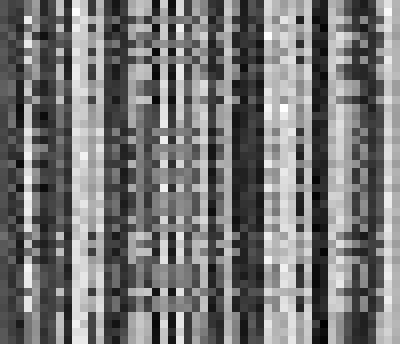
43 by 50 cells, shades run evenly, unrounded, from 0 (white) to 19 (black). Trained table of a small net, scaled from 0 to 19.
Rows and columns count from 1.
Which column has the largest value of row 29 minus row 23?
6
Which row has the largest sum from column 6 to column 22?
5
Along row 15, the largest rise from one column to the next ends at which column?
22
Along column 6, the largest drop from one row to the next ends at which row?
19
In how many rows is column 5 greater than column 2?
12
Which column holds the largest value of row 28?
30
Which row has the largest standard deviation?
41
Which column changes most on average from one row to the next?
38
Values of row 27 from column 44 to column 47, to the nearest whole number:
7 15 9 15
